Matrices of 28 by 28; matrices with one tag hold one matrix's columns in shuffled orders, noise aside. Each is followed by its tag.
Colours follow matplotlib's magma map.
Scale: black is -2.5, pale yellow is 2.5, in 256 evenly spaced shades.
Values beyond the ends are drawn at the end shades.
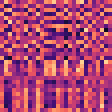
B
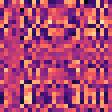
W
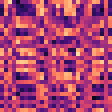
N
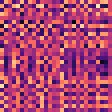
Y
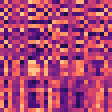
B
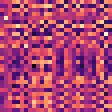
Y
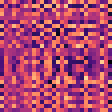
Y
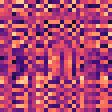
Y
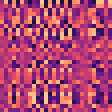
W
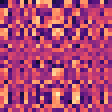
W
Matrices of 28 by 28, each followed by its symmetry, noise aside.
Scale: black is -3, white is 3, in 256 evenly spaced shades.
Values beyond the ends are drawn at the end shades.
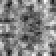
mirrored top to bottom.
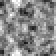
mirrored top to bottom.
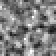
antisymmetric.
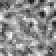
symmetric across the other diagonal.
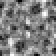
same after a half turn.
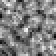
symmetric across the other diagonal.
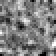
antisymmetric.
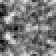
mirrored top to bottom.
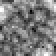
symmetric across the other diagonal.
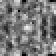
mirrored top to bottom.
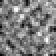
symmetric across the other diagonal.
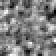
antisymmetric.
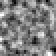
antisymmetric.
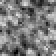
same after a half turn.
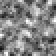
same after a half turn.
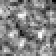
symmetric across the other diagonal.
